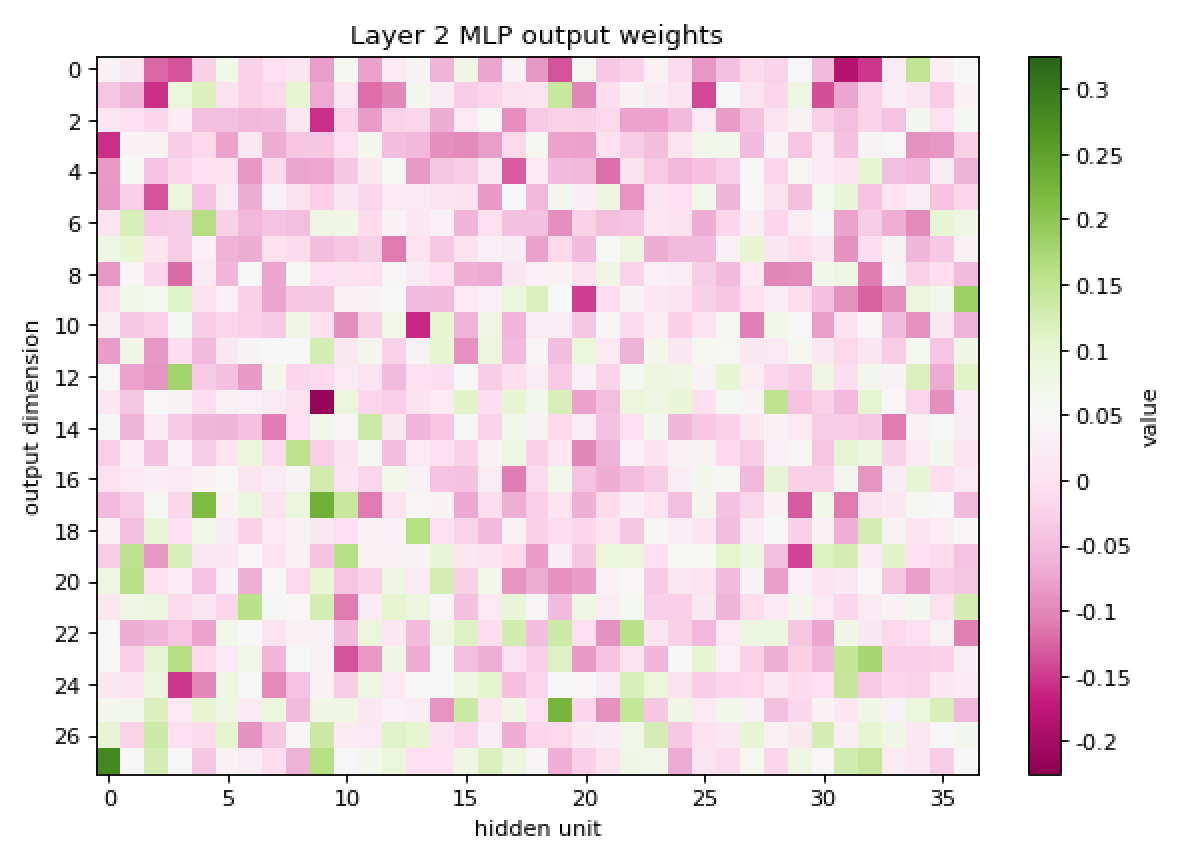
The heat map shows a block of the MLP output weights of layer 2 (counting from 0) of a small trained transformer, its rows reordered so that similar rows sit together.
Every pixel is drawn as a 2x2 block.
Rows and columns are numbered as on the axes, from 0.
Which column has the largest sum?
22
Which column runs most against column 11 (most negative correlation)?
4
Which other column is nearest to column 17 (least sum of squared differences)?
15
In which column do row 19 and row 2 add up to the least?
9
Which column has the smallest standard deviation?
24
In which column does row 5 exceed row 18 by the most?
31
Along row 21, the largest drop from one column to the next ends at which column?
10
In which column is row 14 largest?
11
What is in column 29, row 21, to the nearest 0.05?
0.05
